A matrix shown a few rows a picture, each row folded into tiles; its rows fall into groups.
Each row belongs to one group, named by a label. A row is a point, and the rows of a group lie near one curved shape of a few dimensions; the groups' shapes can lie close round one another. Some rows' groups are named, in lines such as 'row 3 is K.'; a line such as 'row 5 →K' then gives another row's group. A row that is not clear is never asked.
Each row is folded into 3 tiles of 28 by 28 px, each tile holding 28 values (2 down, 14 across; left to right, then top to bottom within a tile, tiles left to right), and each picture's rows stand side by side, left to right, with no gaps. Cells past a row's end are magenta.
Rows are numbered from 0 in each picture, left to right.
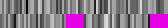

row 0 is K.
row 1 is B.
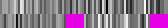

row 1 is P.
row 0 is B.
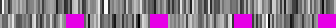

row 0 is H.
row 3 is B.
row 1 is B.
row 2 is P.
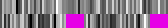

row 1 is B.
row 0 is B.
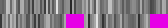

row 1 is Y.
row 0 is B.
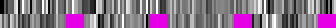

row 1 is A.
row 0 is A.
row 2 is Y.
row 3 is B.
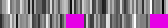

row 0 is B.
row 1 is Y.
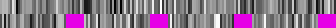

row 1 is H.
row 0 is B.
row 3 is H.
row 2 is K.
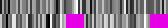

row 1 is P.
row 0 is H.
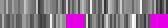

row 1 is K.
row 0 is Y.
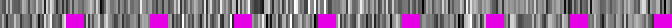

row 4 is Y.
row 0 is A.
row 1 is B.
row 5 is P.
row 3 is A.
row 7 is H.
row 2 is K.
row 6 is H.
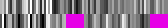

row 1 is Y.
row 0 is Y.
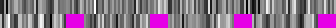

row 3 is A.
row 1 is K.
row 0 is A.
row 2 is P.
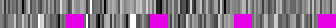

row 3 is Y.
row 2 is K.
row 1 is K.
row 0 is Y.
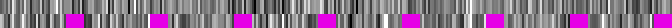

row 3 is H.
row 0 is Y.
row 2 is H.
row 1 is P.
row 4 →K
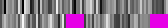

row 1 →B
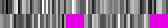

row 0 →A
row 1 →H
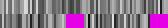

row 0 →Y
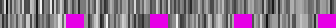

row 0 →P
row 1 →Y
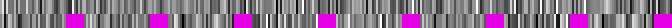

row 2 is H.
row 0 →Y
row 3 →P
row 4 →H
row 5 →B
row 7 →H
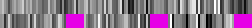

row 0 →H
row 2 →Y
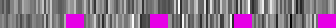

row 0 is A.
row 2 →K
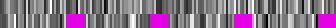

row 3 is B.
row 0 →P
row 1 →K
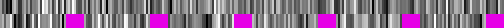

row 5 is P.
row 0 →A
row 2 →P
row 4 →A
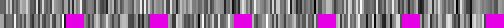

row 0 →K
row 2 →H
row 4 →Y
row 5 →A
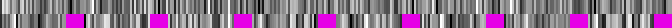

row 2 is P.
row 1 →B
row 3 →A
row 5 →B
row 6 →B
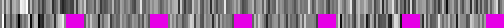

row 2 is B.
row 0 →Y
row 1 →B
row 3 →B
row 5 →K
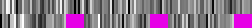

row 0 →B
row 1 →P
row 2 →A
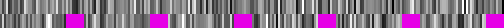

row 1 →Y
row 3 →P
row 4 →K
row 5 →A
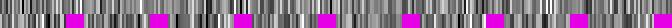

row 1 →B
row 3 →Y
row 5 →A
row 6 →A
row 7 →P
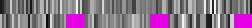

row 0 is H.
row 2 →A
